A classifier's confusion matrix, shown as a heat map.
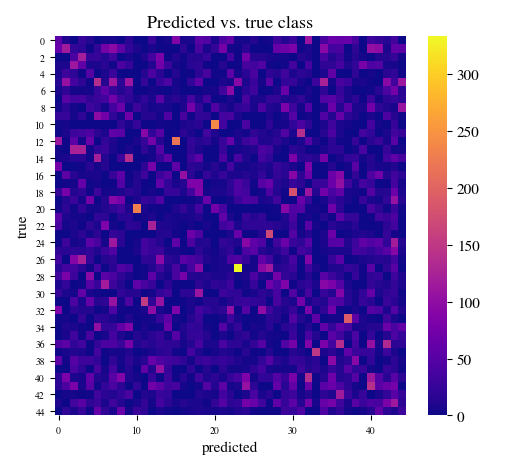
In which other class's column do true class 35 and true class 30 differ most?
18
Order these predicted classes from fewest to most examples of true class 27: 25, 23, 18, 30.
25, 30, 18, 23
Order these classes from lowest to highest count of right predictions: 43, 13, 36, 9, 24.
13, 9, 24, 43, 36
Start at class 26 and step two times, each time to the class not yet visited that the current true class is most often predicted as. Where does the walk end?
2
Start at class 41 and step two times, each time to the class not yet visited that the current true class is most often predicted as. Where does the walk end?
32
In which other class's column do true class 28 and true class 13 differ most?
3
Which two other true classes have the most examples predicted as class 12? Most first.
22, 32
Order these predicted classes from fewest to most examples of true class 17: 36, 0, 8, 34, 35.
0, 34, 8, 35, 36
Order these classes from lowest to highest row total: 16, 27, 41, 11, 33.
33, 11, 16, 27, 41
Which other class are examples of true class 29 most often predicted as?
6
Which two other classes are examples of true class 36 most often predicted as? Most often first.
42, 40
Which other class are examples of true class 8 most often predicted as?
44
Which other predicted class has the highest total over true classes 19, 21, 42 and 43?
36
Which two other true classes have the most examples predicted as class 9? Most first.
14, 5
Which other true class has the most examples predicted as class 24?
41
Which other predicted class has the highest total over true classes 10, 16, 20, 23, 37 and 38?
35
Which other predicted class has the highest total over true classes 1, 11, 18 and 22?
30
